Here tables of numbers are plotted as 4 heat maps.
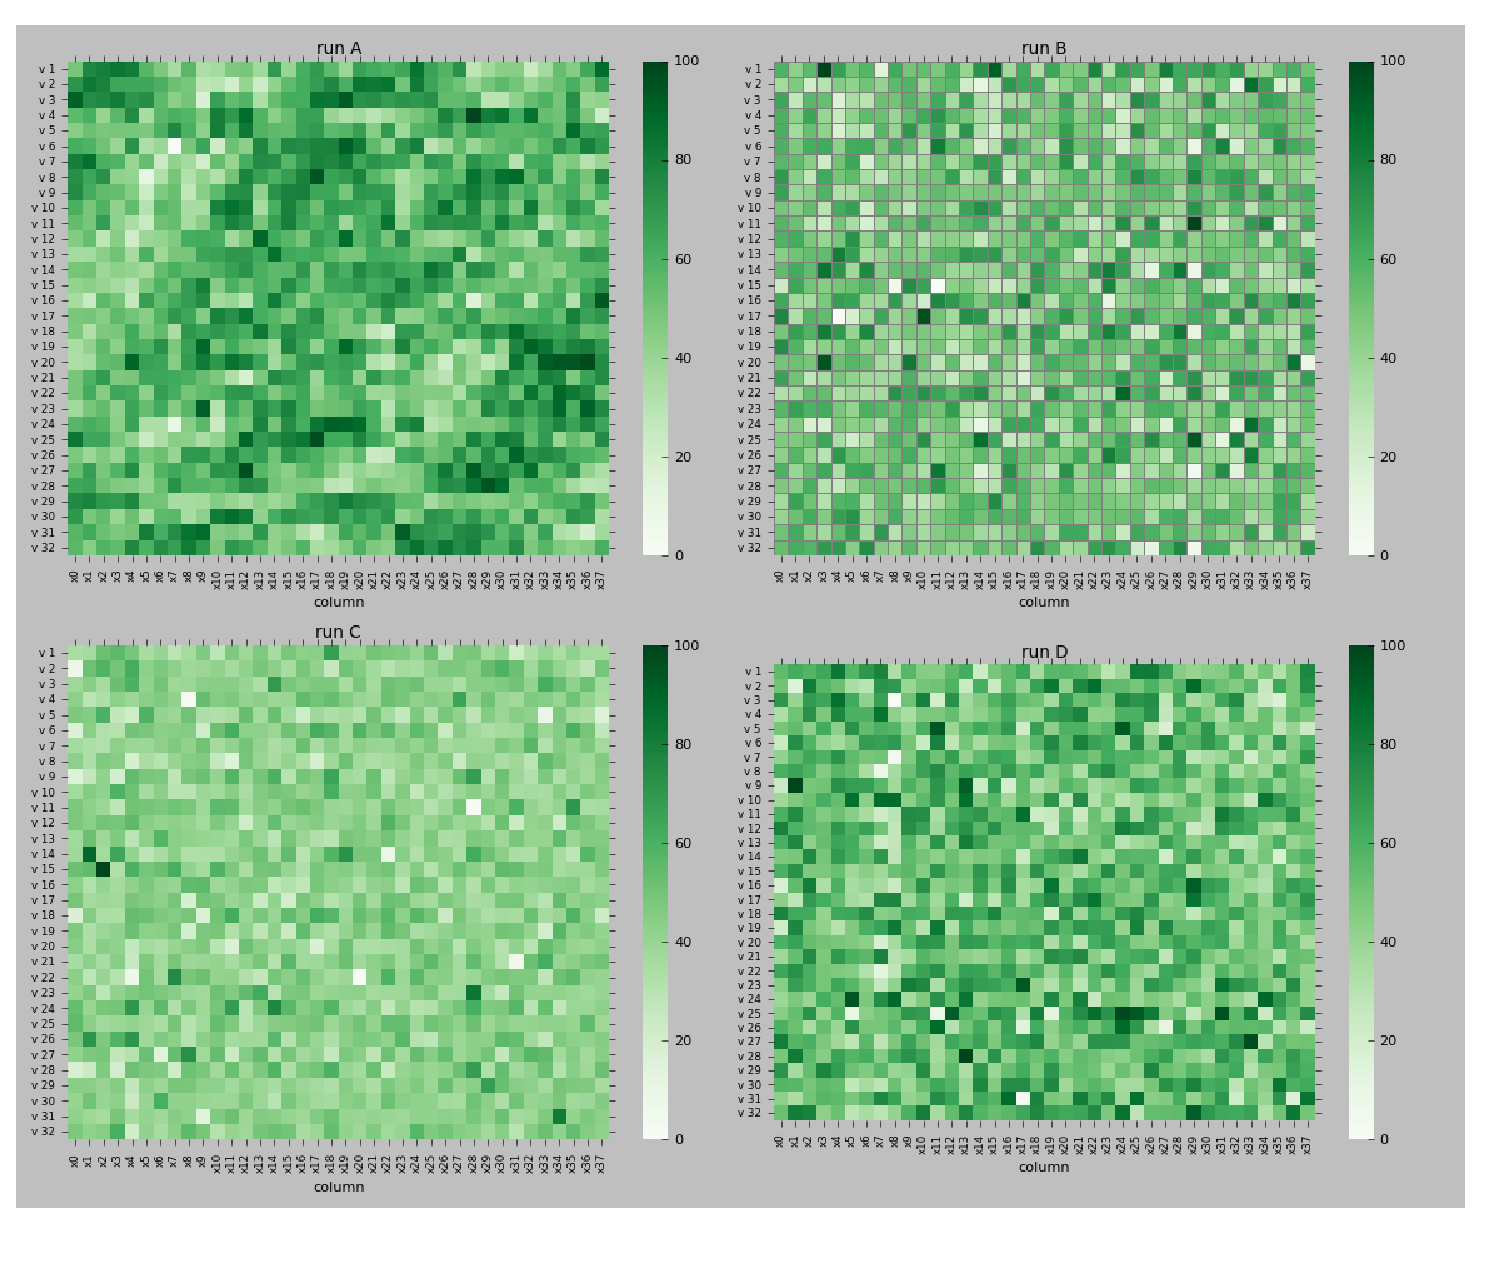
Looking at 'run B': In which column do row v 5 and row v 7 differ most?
x15
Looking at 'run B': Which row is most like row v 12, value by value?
v 31
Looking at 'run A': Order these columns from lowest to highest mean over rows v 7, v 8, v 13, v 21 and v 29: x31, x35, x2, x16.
x35, x31, x2, x16
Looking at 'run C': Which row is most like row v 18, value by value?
v 6
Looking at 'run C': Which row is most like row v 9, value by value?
v 28
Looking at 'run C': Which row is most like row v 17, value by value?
v 19
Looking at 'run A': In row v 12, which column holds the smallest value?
x4
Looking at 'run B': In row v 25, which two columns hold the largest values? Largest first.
x29, x14
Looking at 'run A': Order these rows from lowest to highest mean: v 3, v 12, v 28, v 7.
v 12, v 28, v 7, v 3
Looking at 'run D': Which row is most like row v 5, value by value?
v 26
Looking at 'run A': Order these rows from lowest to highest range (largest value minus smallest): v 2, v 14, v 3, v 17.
v 17, v 14, v 2, v 3
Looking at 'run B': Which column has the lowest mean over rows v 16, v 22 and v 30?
x23
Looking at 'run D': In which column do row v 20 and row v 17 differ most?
x7
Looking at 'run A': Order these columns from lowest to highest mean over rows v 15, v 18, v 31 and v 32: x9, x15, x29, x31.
x15, x29, x31, x9
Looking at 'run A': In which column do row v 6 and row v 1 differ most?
x19
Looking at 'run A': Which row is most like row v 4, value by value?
v 27
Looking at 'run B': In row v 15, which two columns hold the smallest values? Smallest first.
x11, x8
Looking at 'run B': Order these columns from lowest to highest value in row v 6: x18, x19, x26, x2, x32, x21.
x32, x19, x26, x18, x21, x2
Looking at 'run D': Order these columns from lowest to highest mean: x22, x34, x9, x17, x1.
x34, x17, x9, x22, x1
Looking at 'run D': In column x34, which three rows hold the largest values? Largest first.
v 24, v 10, v 28
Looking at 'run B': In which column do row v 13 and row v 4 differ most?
x4
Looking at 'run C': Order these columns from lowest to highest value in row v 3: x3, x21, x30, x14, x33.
x21, x30, x3, x33, x14
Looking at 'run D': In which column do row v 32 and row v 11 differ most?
x18
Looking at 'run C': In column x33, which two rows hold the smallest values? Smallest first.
v 5, v 19
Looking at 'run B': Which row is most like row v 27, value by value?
v 6
